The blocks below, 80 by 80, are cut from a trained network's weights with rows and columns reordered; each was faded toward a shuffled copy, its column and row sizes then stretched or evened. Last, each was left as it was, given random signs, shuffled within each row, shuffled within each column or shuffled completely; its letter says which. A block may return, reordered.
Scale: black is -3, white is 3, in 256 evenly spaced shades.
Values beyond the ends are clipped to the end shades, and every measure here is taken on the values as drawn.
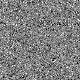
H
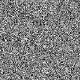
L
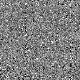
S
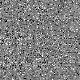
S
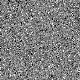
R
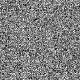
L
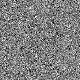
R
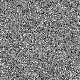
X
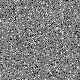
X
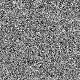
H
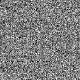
L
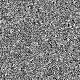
X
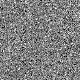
R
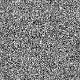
L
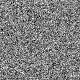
X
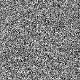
S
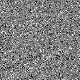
L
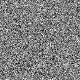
S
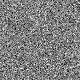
H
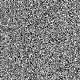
R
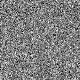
R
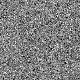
R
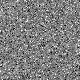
X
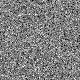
X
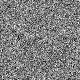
X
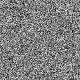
H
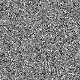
H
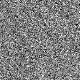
S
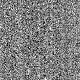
R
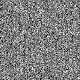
R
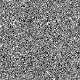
L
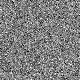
X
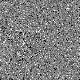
R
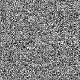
L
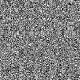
L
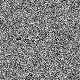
H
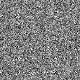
S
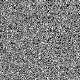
S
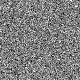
X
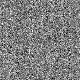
R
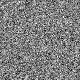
X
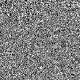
L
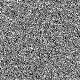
X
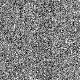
R
